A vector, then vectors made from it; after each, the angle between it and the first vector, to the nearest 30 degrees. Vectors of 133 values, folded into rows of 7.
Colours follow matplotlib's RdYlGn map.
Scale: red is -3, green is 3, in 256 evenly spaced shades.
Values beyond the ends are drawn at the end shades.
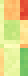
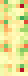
90 degrees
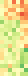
30 degrees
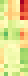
30 degrees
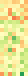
60 degrees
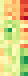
30 degrees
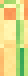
60 degrees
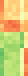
90 degrees
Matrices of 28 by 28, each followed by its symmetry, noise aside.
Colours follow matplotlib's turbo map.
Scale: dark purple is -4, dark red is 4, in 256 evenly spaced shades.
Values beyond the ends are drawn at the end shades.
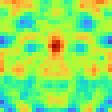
mirrored left to right.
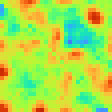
symmetric across the other diagonal.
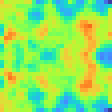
mirrored top to bottom.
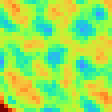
symmetric across the other diagonal.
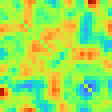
symmetric.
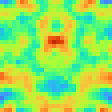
mirrored left to right.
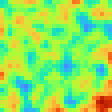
symmetric.
